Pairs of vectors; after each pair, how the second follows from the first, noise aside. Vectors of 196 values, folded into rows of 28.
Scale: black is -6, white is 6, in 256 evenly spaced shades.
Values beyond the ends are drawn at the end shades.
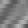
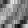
negated, scaled up.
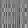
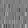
partly zeroed.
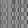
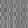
reversed, negated, shrunk.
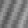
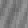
wrapped around, negated, shrunk.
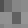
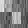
negated, scaled up.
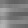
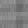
wrapped around, negated, shrunk.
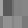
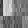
negated, scaled up.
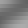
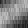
negated, scaled up.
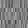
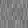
reversed, negated, shrunk.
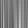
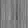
wrapped around, negated, shrunk.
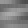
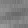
reversed, negated, shrunk.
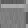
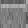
copied.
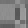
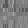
wrapped around, partly zeroed.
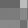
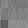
reversed, negated, shrunk.
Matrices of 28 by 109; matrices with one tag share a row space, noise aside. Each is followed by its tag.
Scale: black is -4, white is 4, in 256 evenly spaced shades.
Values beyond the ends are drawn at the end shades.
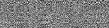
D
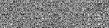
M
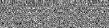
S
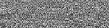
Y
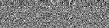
D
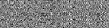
D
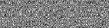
S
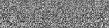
M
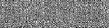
S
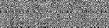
D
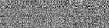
Y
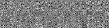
M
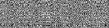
D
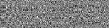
Y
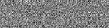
S
